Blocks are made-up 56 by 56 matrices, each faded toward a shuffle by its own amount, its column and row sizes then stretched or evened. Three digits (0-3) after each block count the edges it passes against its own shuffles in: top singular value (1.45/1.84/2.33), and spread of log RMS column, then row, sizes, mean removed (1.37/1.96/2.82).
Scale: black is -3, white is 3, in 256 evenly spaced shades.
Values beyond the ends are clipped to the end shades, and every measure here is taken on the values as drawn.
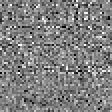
2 0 2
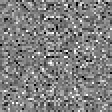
2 1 1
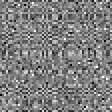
3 0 1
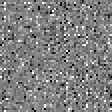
1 1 0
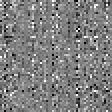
1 3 1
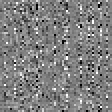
1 3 0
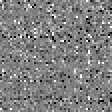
0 2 2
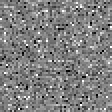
0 0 1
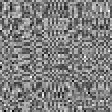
3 0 0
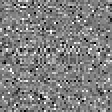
2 0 1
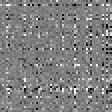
2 3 3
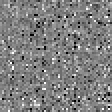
0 2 1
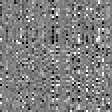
2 3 0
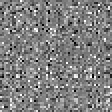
2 1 1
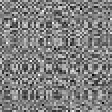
3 0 2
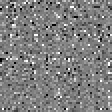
0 1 2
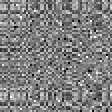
3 0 1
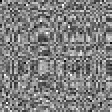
3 1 0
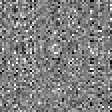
2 2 1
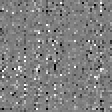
0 2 1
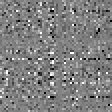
2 2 2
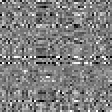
3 0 3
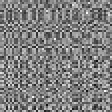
3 1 2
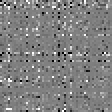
0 3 3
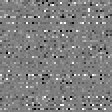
1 1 3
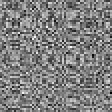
3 1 1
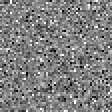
0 0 0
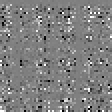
1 3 3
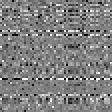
3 0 3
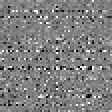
1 1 3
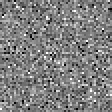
1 0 0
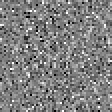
0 1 0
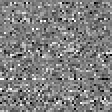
1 0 3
